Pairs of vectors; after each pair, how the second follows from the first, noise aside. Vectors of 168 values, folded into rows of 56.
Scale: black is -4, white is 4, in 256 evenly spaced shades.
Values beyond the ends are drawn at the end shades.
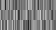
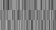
wrapped around, shrunk.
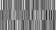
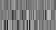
wrapped around, negated, partly zeroed.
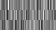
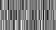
negated.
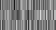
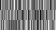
sign-scrambled.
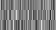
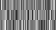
negated.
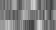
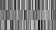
sign-scrambled.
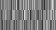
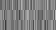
wrapped around, shrunk.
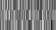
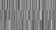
negated, shrunk.
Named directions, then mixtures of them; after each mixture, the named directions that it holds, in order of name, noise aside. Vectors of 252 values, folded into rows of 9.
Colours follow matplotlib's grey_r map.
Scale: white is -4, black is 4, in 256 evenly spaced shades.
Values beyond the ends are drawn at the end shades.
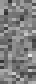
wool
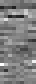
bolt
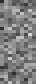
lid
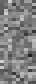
wool.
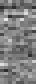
bolt, wool.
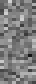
wool.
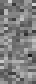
wool.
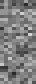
bolt, lid.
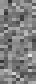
wool.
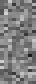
wool.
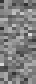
bolt, lid.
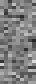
bolt, wool.
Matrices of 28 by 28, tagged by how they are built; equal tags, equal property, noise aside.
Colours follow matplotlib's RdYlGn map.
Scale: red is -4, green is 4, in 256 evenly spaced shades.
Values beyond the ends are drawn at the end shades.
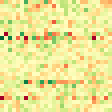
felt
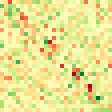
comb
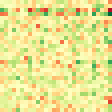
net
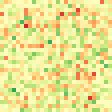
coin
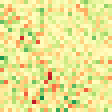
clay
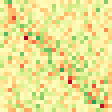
comb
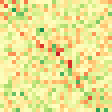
comb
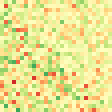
clay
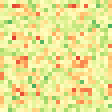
coin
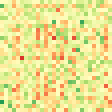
coin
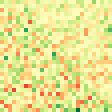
clay
